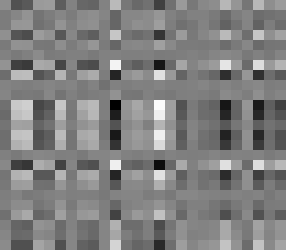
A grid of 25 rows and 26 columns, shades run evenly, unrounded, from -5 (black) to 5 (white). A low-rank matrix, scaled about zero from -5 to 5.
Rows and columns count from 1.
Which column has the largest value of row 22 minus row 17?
15
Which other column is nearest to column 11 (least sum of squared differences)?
21
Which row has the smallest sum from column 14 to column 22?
11
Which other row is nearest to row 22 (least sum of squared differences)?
13
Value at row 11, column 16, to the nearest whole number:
1
